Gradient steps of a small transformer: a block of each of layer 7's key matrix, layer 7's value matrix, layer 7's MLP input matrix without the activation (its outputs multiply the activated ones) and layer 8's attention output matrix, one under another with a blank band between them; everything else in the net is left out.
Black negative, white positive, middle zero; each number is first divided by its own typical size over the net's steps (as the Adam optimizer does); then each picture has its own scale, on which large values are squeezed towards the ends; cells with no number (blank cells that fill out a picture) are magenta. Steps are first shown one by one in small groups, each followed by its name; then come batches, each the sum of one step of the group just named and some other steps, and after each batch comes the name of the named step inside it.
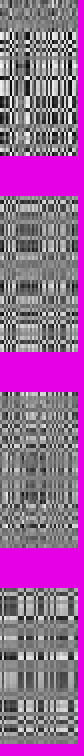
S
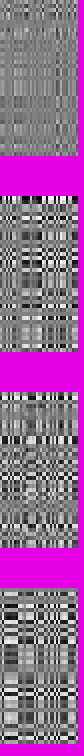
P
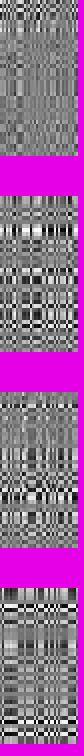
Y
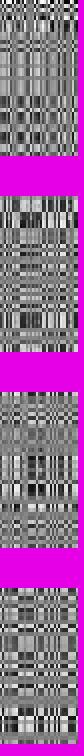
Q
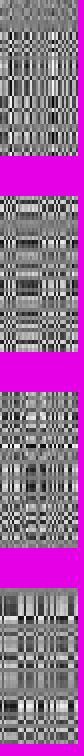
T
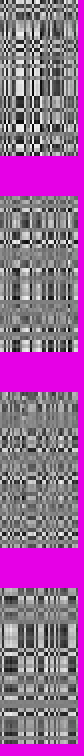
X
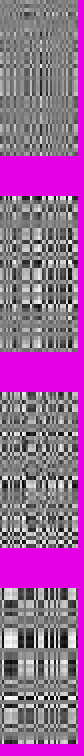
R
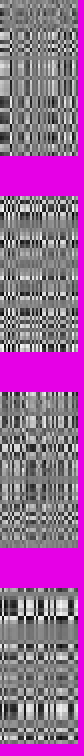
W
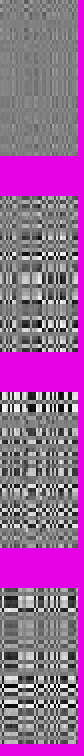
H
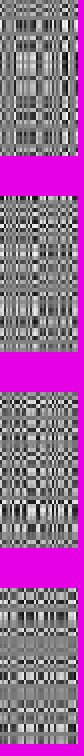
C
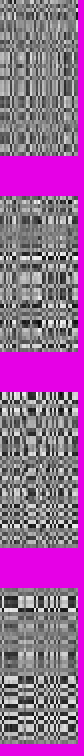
H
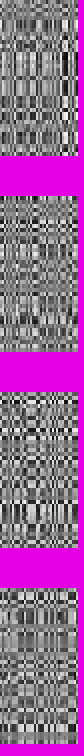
C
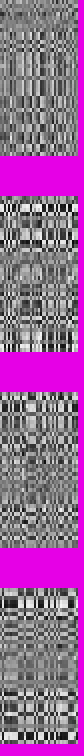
W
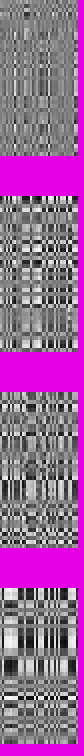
R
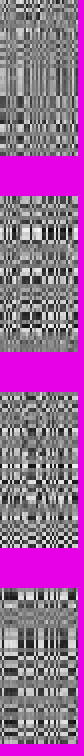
Y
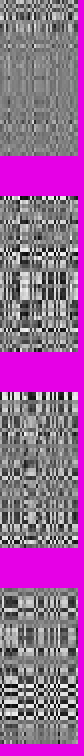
H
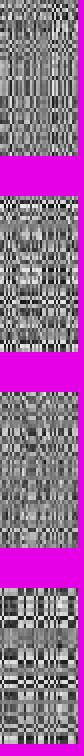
W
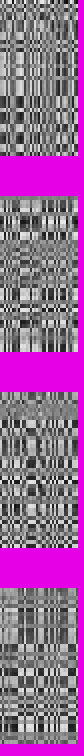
Q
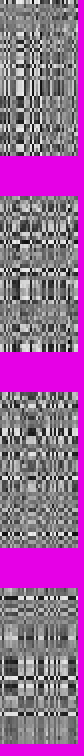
X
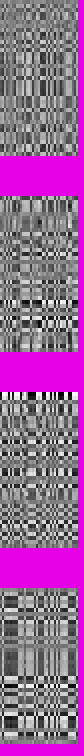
H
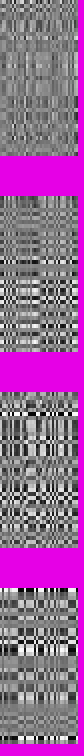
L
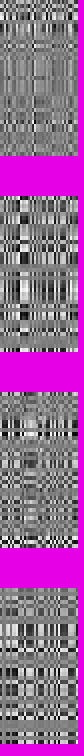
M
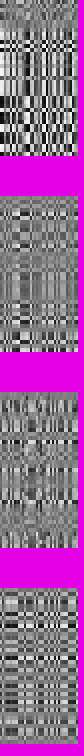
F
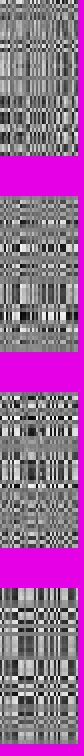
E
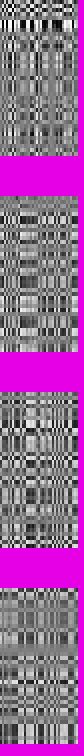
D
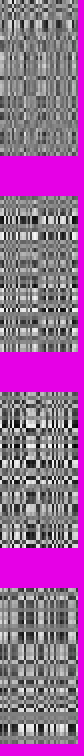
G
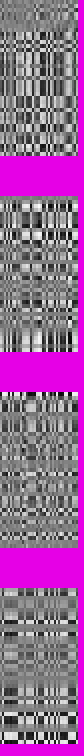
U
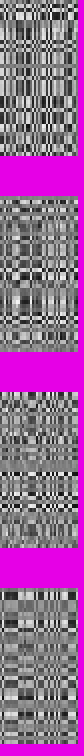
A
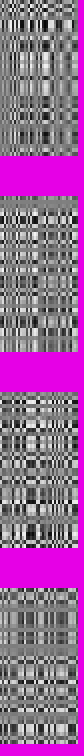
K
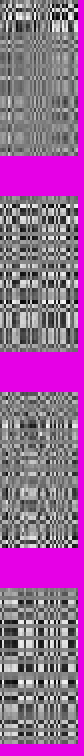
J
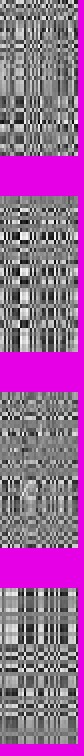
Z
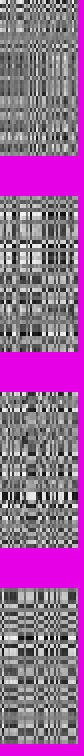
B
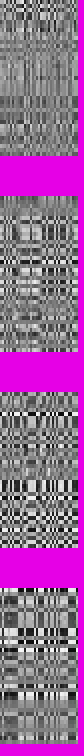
L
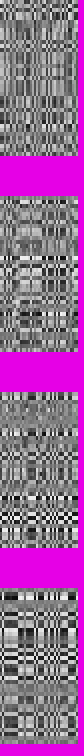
A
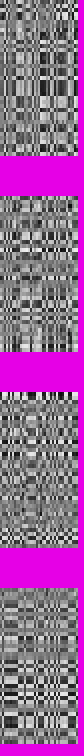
U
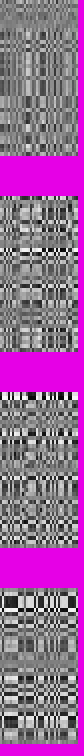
U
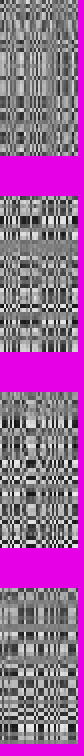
G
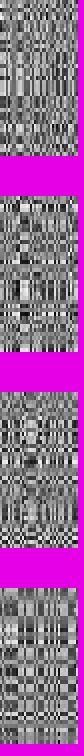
M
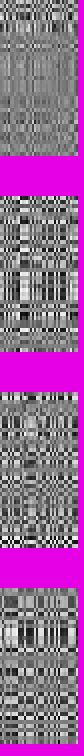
M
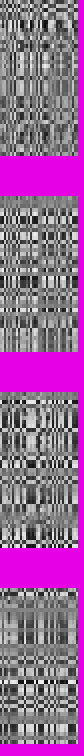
K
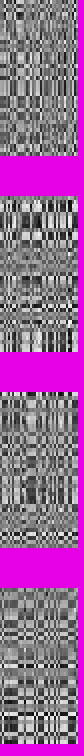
U
